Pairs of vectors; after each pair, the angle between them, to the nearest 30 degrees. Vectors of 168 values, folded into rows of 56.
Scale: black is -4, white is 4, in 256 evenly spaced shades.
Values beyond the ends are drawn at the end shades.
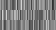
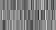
60 degrees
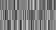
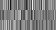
90 degrees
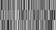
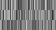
60 degrees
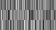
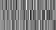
90 degrees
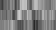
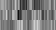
150 degrees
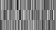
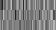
120 degrees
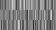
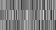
120 degrees
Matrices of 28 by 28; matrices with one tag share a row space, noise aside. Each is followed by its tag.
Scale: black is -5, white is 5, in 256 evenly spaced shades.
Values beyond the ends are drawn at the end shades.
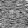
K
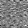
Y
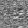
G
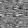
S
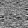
K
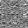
Y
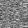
Y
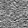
Y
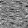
K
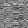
G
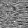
S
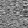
Y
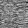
S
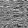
G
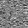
Y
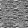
S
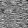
K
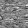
S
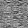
G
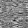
S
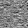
G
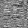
G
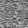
S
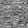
G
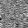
Y
